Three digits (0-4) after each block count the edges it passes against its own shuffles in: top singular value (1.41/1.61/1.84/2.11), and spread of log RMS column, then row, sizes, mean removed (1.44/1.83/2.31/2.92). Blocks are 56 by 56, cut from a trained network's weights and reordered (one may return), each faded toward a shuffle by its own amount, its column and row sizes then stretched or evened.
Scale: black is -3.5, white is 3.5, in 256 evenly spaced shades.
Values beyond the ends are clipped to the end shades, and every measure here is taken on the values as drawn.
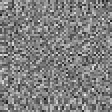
4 1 0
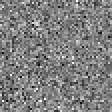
0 1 1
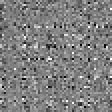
2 3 3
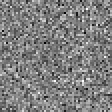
0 0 0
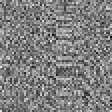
4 0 0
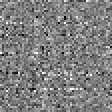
1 2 3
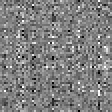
1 3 2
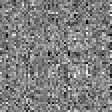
4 3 0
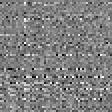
3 0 4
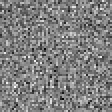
1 0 0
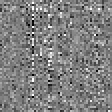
1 4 0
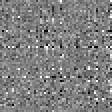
1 3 3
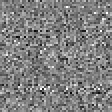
1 0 3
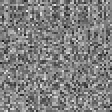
4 0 0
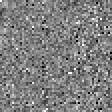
0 2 0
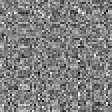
4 0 2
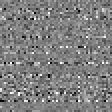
0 1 4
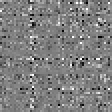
0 3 4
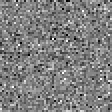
0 1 0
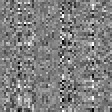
4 4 0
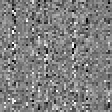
3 4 0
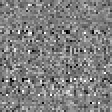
2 1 3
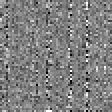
1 4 0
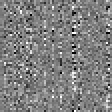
3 4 0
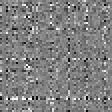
4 4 2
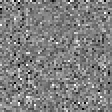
1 2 1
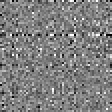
4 3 2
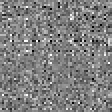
1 2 3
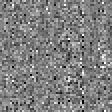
1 3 0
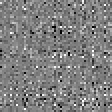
1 4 3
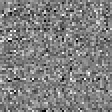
0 1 3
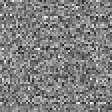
3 0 2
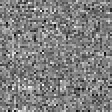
1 0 2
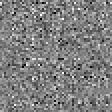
0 2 2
